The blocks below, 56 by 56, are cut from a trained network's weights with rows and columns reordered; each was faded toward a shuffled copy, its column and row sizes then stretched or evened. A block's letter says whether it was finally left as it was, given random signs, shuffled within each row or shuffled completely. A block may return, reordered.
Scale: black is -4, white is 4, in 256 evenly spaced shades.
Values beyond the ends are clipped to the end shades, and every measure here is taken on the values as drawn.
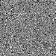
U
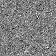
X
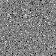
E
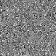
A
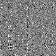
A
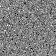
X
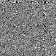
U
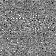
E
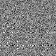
U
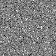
E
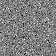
X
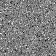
X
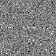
U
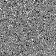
X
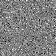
E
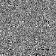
U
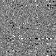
A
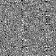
A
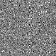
U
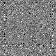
U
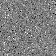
X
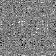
A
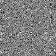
U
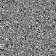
A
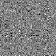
A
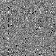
A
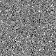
U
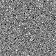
X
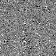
U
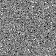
X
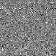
A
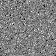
X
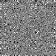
A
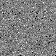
E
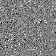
U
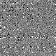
A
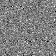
E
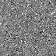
X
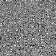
A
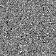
U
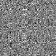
A
